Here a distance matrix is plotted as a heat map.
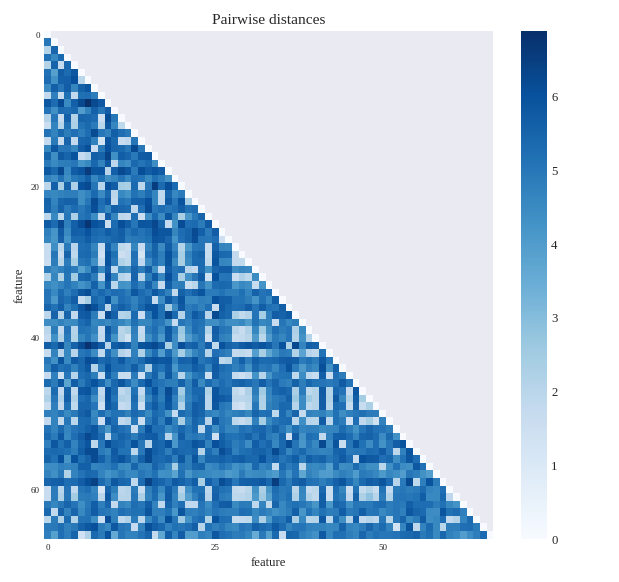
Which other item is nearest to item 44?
54
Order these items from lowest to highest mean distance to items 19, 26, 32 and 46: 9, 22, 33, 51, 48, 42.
42, 51, 48, 33, 9, 22
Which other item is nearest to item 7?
15
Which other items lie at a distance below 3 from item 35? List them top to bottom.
5, 6, 16, 66
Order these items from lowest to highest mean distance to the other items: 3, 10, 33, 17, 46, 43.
33, 17, 10, 3, 46, 43
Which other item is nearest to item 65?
52
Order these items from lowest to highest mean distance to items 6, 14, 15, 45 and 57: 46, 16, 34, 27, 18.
34, 16, 27, 46, 18
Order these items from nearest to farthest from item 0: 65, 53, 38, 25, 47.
47, 38, 65, 53, 25
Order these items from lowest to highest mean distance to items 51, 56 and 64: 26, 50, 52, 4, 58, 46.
4, 46, 58, 52, 50, 26
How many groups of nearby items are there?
11
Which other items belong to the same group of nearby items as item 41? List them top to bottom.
9, 18, 25, 36, 53
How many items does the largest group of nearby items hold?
25
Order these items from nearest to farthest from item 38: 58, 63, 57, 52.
57, 58, 63, 52
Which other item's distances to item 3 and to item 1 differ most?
63
